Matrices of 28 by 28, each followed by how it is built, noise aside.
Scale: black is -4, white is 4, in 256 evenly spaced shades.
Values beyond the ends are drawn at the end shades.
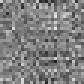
low rank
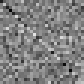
diagonal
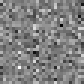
uneven columns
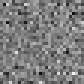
uneven rows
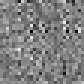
low rank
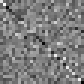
diagonal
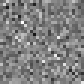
diagonal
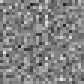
repeating rows
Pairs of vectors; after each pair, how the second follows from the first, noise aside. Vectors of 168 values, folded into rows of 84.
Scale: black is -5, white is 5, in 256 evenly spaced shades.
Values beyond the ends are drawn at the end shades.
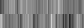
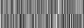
sign-scrambled.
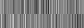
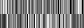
reversed, negated, scaled up.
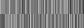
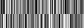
wrapped around, negated, scaled up.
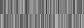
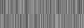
shrunk.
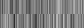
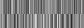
sign-scrambled.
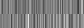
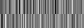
reversed, negated.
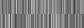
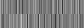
wrapped around, negated, partly zeroed.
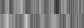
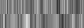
reversed, negated.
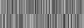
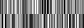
negated, scaled up.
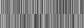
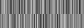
sign-scrambled.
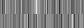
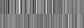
wrapped around, partly zeroed.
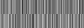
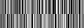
wrapped around, negated, scaled up.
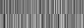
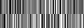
scaled up.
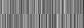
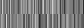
sign-scrambled.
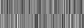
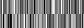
wrapped around, negated, scaled up.
